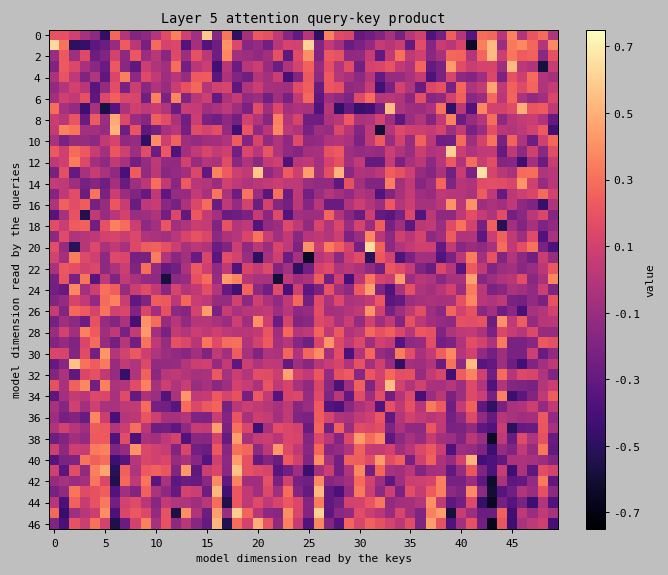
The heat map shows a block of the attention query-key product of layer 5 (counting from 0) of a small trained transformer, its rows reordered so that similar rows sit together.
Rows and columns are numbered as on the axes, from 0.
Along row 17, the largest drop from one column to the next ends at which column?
3
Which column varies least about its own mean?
35
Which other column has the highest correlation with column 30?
5
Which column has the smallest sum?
43
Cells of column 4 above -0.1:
33
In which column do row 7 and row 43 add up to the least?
28
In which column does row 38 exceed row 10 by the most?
30
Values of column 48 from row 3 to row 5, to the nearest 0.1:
-0.6 0 0
